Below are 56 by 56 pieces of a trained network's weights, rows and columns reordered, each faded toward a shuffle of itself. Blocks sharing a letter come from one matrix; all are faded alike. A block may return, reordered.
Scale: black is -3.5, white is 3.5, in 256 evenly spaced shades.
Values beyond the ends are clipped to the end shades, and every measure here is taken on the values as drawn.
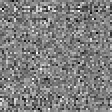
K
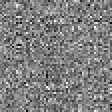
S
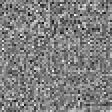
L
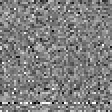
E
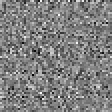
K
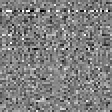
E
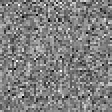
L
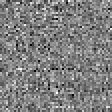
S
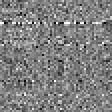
E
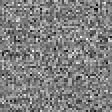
L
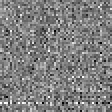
E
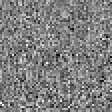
L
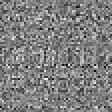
K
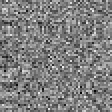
L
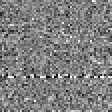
E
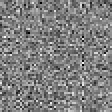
S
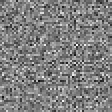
L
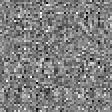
S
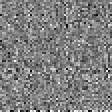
E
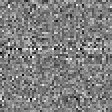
E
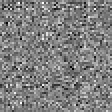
K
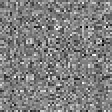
K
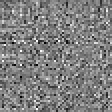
S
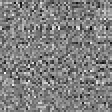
K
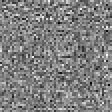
L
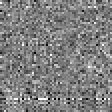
E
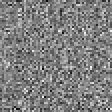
L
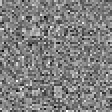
L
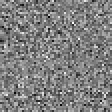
L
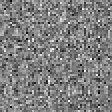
S
